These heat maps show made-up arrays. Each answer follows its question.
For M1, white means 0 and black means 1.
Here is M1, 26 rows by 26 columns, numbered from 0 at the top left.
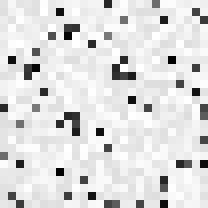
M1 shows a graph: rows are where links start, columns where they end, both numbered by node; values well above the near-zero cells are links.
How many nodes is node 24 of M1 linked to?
3
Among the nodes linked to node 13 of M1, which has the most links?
node 25
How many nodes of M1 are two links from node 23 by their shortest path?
3
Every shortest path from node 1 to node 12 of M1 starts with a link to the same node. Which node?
node 7
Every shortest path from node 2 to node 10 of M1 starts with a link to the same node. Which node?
node 20
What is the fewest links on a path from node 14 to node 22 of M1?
3
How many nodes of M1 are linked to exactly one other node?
9
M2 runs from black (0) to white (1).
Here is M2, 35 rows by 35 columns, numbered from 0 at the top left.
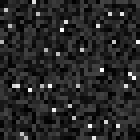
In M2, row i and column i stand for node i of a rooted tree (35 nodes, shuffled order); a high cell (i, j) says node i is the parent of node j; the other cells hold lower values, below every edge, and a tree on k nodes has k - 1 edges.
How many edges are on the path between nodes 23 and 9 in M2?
5
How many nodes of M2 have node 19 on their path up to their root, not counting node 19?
3
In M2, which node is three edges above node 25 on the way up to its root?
30
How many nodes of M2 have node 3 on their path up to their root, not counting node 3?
8
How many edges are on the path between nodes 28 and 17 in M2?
6
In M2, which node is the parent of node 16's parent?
33
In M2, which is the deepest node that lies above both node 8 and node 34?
10
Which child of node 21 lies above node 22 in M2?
31
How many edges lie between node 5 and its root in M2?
3
